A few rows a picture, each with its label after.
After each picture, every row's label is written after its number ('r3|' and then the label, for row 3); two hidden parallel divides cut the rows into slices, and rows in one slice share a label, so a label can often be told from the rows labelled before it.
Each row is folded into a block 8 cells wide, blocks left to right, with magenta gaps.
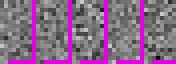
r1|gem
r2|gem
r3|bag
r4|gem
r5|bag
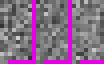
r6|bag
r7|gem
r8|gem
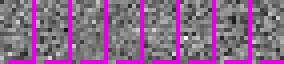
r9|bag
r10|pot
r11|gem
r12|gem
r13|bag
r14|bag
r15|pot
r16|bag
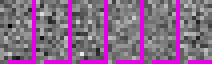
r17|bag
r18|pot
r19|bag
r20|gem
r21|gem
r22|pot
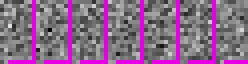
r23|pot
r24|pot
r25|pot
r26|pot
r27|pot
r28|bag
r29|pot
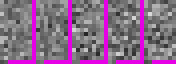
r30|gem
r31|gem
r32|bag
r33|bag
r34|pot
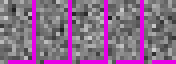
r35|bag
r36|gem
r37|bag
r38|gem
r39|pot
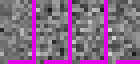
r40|gem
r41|bag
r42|bag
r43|bag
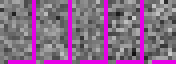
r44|gem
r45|gem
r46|gem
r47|bag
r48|pot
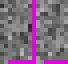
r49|gem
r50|gem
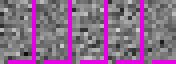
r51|bag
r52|gem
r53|pot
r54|bag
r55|gem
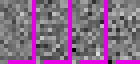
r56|gem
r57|bag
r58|pot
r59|pot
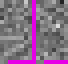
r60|gem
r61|gem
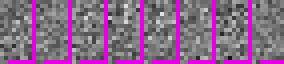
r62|bag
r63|gem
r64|bag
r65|bag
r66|bag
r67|gem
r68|bag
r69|gem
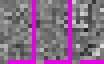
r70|gem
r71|gem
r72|pot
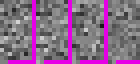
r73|bag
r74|bag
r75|bag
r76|gem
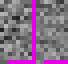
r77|pot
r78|gem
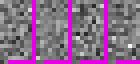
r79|pot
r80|gem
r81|bag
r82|bag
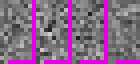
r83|gem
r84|pot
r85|pot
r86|gem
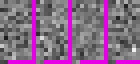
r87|pot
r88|bag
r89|gem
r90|pot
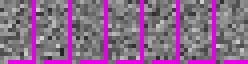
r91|pot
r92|bag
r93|gem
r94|pot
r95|bag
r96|bag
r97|pot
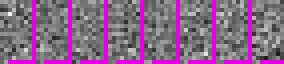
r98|pot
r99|gem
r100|gem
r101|pot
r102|gem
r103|pot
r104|pot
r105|bag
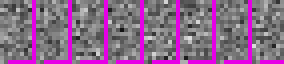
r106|bag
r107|gem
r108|pot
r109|pot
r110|bag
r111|bag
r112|gem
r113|pot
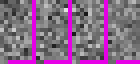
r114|bag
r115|pot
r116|bag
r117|gem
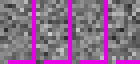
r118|gem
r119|pot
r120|gem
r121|pot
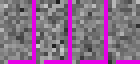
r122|gem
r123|pot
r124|gem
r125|gem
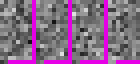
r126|pot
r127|pot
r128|pot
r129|pot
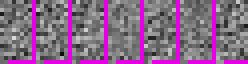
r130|bag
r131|bag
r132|bag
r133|gem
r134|pot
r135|gem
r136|bag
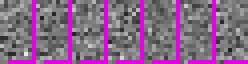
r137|pot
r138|pot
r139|bag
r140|pot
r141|gem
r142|gem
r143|pot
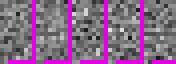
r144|pot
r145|bag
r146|pot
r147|bag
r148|bag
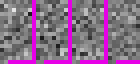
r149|pot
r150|pot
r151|pot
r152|gem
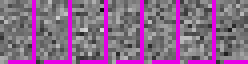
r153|gem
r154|gem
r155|bag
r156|pot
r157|gem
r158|bag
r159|pot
